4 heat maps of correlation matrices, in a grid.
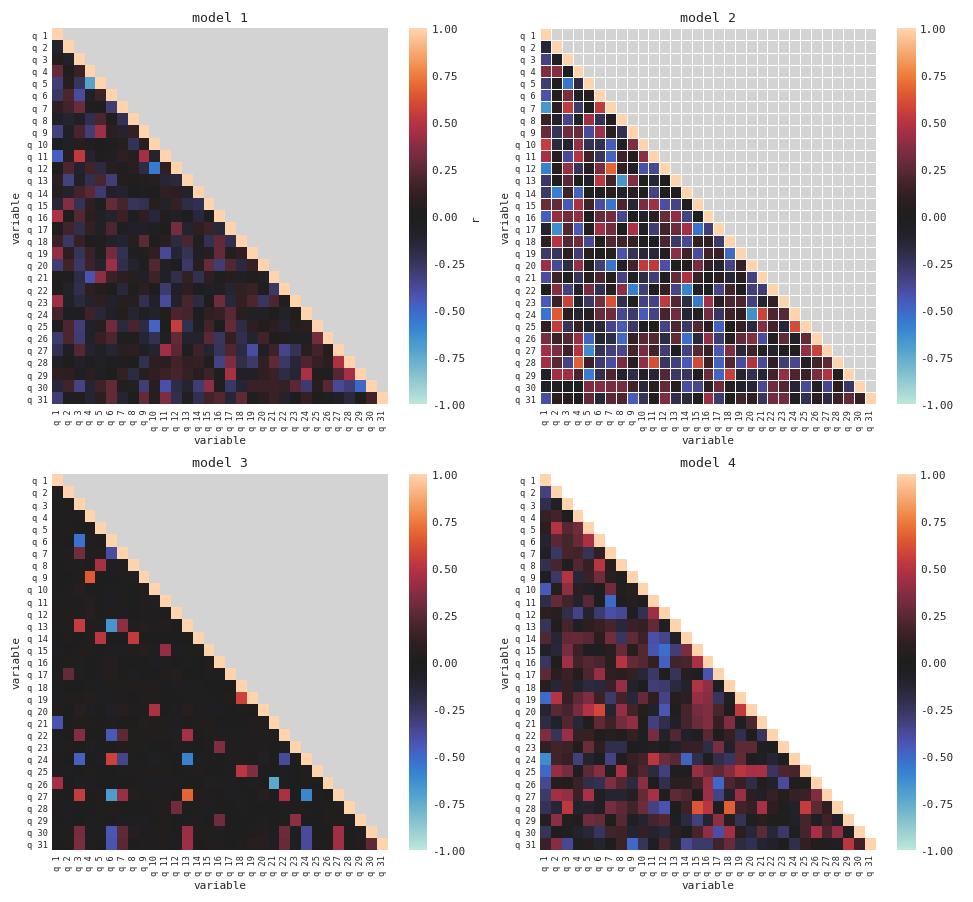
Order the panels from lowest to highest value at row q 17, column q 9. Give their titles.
model 1, model 3, model 4, model 2
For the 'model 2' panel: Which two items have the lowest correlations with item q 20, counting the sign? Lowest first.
q 24, q 7
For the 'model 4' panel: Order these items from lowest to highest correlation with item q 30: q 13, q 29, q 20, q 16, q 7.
q 20, q 29, q 13, q 7, q 16
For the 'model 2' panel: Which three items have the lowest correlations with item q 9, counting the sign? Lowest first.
q 22, q 31, q 5
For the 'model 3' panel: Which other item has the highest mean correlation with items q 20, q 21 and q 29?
q 10
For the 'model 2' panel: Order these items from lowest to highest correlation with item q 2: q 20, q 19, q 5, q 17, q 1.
q 17, q 20, q 19, q 1, q 5
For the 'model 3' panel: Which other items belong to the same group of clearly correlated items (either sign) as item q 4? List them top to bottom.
q 9
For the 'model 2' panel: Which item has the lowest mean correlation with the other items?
q 14
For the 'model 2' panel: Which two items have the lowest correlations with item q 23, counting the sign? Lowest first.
q 15, q 1
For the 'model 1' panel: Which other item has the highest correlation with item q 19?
q 1
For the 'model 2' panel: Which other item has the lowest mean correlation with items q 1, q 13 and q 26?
q 8
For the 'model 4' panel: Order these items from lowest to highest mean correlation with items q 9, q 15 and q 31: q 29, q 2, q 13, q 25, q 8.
q 13, q 2, q 29, q 8, q 25
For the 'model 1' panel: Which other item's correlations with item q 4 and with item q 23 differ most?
q 5
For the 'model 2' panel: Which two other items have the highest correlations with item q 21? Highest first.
q 24, q 14
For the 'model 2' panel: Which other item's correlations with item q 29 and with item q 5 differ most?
q 27
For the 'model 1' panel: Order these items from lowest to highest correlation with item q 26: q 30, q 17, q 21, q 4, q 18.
q 18, q 4, q 21, q 17, q 30
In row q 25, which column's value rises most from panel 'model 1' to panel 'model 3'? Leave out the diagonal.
q 18
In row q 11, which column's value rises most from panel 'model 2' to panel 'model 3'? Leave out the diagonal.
q 7
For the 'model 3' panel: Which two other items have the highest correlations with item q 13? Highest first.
q 27, q 3
